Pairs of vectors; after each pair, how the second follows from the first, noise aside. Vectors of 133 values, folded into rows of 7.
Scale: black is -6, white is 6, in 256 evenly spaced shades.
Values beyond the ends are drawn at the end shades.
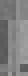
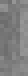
reversed, negated, shrunk.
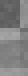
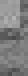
negated.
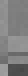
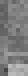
negated.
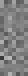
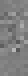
wrapped around, partly zeroed.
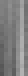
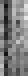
reversed, negated, scaled up.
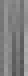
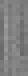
wrapped around, shrunk.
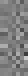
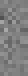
reversed, negated, shrunk.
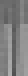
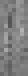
wrapped around, partly zeroed.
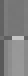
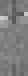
wrapped around, partly zeroed.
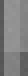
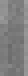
reversed, negated, shrunk.
